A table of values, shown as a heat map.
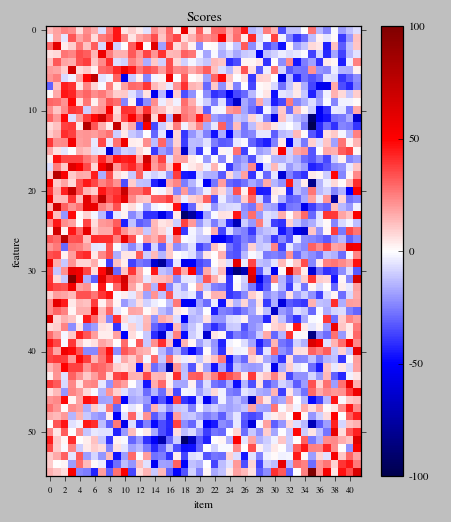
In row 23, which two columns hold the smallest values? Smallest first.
18, 19
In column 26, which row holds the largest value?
0
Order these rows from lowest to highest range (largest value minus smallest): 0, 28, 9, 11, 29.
28, 0, 9, 29, 11
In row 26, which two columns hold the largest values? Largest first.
2, 10
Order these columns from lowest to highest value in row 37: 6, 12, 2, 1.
6, 12, 1, 2
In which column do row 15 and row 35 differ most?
8
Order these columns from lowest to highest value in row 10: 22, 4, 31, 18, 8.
22, 31, 18, 4, 8
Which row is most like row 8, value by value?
13
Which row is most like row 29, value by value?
51
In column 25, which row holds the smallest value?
30
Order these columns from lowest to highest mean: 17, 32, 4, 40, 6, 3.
32, 40, 17, 6, 4, 3
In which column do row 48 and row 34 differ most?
33
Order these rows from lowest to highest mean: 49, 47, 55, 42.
49, 42, 47, 55
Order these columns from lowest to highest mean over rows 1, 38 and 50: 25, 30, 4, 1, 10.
10, 30, 25, 1, 4
